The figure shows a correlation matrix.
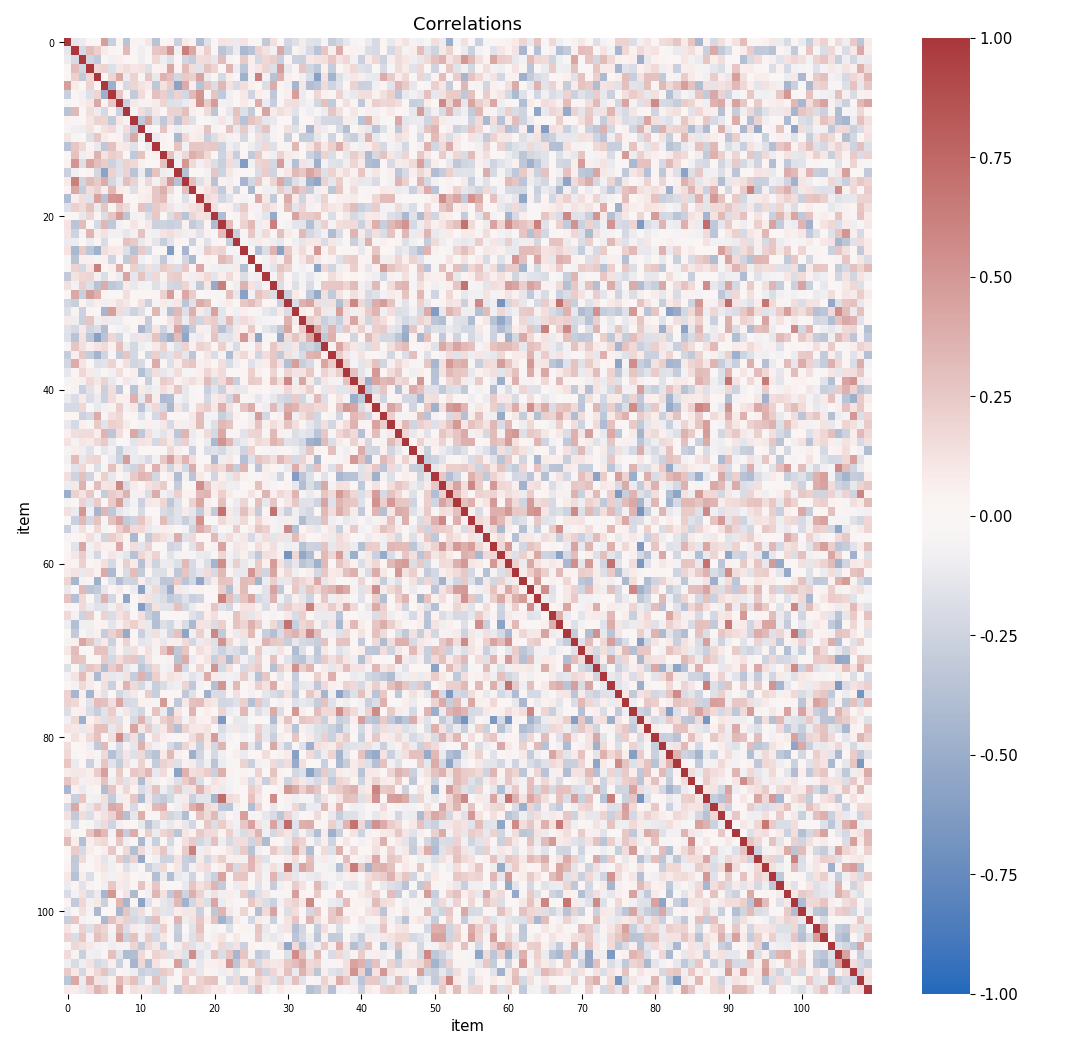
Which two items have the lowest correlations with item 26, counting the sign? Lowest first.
34, 62
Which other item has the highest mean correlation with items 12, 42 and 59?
37
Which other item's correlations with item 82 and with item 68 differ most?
31
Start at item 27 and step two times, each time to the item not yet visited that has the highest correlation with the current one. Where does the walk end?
48
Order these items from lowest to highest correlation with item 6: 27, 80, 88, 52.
27, 80, 52, 88
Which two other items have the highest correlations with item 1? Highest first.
16, 14
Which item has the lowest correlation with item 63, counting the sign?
10
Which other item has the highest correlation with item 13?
76
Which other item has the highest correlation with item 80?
7
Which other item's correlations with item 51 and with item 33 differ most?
84
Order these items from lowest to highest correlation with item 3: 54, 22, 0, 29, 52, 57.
54, 0, 57, 52, 22, 29
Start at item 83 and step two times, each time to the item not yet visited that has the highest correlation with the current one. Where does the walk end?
50
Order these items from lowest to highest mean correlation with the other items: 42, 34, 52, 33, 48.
34, 33, 48, 52, 42
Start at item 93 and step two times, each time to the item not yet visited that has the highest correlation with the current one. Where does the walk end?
105
